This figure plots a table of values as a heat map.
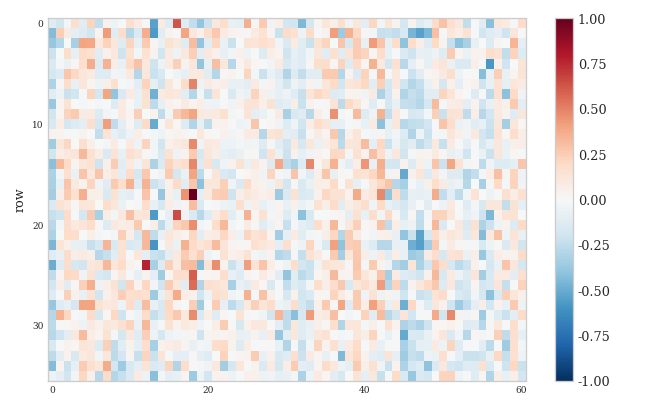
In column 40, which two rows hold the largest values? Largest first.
14, 12
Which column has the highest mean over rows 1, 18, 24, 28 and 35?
12
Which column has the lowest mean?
0
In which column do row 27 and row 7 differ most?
58
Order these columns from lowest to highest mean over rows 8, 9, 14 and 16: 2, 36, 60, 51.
60, 51, 2, 36
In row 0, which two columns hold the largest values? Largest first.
16, 25
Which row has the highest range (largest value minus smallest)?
17
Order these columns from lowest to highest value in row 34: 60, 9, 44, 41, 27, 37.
9, 60, 27, 37, 44, 41
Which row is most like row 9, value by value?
20
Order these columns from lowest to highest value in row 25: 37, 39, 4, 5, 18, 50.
50, 4, 37, 5, 39, 18
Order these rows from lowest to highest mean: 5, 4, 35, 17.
35, 5, 4, 17
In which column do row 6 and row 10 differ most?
18
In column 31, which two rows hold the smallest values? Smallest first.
29, 14
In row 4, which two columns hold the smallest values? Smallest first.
56, 19
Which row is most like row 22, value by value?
1
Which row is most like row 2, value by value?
28
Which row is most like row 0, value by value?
19
